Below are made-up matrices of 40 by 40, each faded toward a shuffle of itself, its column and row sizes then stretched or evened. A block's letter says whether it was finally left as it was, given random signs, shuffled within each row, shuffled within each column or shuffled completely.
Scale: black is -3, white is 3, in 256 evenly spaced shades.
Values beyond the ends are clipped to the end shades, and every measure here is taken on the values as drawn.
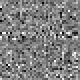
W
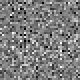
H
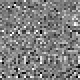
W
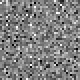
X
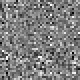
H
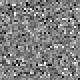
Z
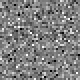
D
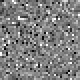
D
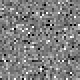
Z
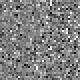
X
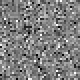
X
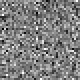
X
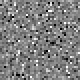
D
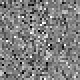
X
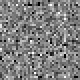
H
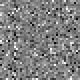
X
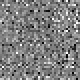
W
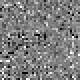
H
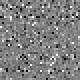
Z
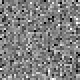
X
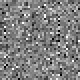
X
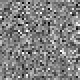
H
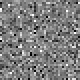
H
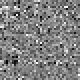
H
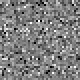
Z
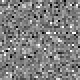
Z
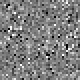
X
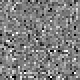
H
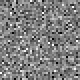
D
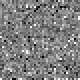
Z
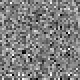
W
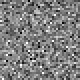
D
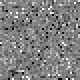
D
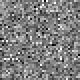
D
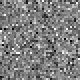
Z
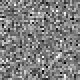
X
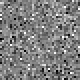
X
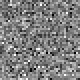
Z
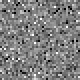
D
